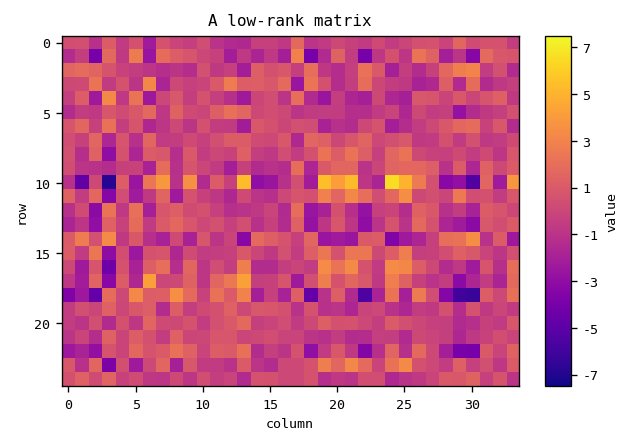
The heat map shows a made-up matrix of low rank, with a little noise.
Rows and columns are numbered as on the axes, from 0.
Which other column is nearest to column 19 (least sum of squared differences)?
21
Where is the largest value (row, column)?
10, 24
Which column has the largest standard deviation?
3
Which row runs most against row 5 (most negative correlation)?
11
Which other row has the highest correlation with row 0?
4
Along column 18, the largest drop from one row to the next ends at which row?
18
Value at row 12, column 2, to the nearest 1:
-3
